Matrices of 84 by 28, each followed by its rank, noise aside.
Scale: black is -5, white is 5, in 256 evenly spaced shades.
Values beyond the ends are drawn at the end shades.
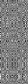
three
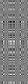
one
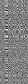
two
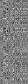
four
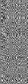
four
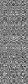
four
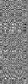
three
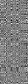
three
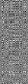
three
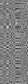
one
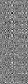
three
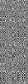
four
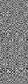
four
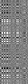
one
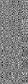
three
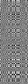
one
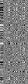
two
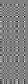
one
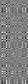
one
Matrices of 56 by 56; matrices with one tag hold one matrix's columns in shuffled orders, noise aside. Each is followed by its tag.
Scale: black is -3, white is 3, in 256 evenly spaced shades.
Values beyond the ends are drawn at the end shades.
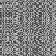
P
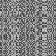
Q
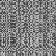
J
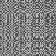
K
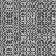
P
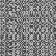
Q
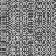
P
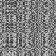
J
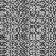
Q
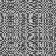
K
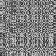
J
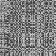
J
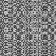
Q
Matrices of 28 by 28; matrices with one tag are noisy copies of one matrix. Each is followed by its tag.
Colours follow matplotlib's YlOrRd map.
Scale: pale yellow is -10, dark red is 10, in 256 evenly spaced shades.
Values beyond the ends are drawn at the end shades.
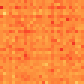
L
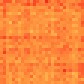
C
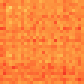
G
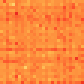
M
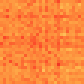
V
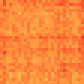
C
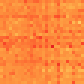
V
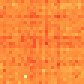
V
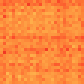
C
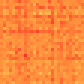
L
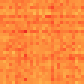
L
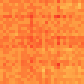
V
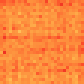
C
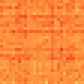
L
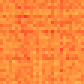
L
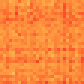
M
